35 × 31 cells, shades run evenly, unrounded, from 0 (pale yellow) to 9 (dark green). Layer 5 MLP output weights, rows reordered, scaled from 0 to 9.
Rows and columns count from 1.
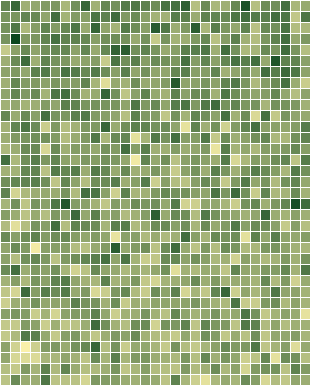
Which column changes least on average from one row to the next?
29
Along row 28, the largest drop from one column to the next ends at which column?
25
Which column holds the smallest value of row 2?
30
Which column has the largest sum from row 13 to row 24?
10
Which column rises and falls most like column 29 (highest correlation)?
2
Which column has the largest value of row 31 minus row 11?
26
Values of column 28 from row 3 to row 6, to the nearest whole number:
5 6 5 8
